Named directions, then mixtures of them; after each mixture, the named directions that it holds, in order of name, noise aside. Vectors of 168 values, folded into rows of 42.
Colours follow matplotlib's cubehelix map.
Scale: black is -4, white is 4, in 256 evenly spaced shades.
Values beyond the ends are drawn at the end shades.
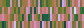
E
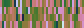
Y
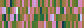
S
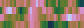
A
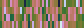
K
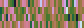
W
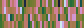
K.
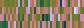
E, S.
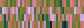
A, E, S.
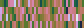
W.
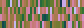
E.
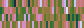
W.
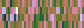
S.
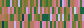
E.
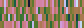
K, W.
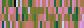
W, Y.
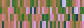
E, W.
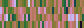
W.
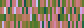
E, K, S.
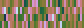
K, S.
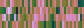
A, S.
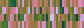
E, S, W.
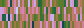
S, W.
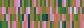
E, K, S.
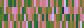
K, S, W.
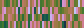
E, S.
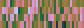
A, S.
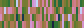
A, K, Y.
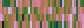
A, E, Y.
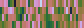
A, W.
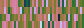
E, K.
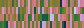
E, S.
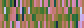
S, W, Y.
